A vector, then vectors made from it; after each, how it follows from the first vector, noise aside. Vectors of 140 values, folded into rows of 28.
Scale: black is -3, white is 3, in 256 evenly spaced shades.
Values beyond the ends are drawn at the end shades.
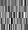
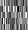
wrapped around, negated.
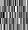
reversed, negated.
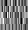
wrapped around, negated.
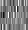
reversed, negated, partly zeroed.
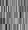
wrapped around, shrunk.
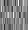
reversed, negated, partly zeroed.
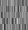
wrapped around, shrunk.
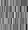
wrapped around, negated, shrunk.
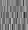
negated, shrunk.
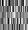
wrapped around, negated.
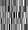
copied.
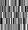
wrapped around, negated.
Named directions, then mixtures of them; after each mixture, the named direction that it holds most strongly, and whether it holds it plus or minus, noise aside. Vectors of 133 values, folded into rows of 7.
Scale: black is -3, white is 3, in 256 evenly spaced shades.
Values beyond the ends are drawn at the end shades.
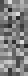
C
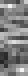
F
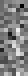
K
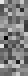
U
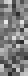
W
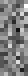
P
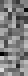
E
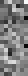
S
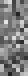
W, plus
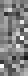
W, plus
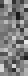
W, plus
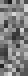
W, minus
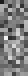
U, minus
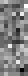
P, plus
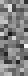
S, minus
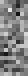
C, minus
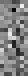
K, minus
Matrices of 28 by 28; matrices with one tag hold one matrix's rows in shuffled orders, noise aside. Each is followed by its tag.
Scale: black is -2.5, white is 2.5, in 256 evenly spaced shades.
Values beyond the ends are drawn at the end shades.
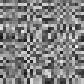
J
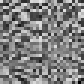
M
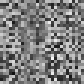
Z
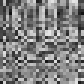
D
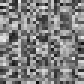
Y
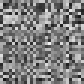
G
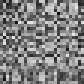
D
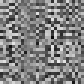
Z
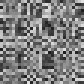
J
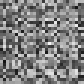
D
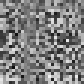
Z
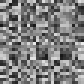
Y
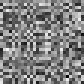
G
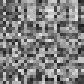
D
